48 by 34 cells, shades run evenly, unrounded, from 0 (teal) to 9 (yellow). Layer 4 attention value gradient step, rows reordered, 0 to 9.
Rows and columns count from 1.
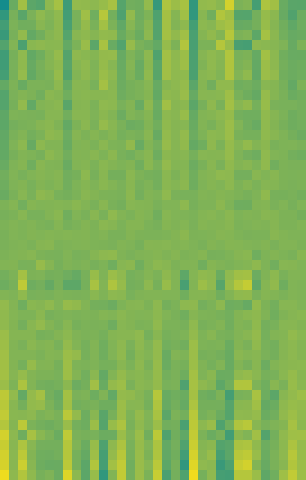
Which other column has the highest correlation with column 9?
6
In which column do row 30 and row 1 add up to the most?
26
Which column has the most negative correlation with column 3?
25
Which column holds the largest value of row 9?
12
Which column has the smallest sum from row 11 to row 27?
1
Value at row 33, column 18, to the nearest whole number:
5
